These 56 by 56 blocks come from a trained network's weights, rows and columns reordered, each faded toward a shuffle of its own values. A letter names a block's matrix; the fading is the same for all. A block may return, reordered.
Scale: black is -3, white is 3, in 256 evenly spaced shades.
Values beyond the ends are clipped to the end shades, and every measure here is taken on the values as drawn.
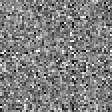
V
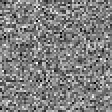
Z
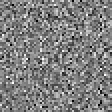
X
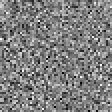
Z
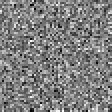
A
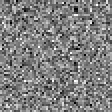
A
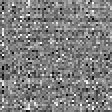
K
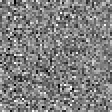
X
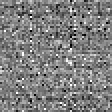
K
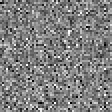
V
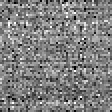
K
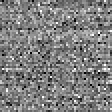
K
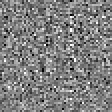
X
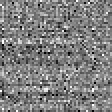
K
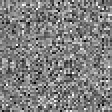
X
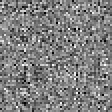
V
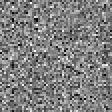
X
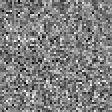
A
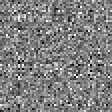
V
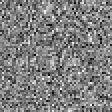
Z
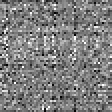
K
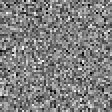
Z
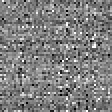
K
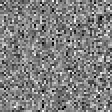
X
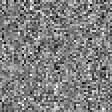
A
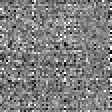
K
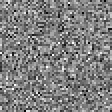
Z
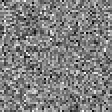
Z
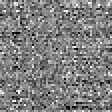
K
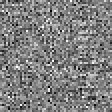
Z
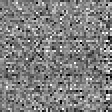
K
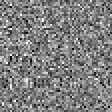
X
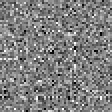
V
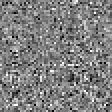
V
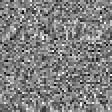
Z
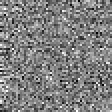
A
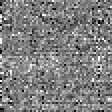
K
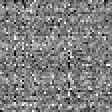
K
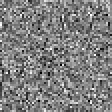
Z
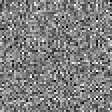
X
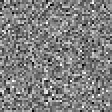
A
